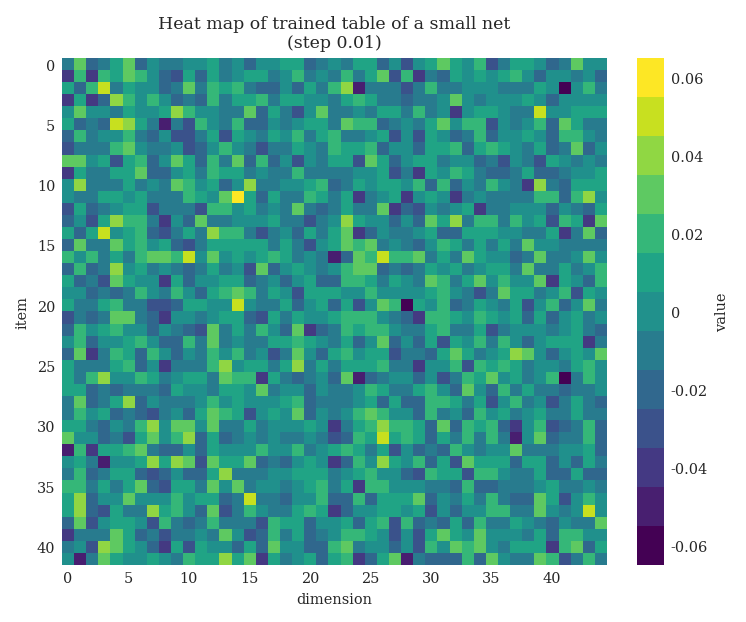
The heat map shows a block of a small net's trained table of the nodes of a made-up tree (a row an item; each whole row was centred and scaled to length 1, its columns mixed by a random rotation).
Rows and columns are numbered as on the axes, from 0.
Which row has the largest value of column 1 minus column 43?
23
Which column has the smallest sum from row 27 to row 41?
2
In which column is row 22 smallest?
20
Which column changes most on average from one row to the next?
24
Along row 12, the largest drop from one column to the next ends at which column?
27
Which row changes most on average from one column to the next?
41
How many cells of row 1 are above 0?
18
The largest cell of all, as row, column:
11, 14
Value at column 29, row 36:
0.03
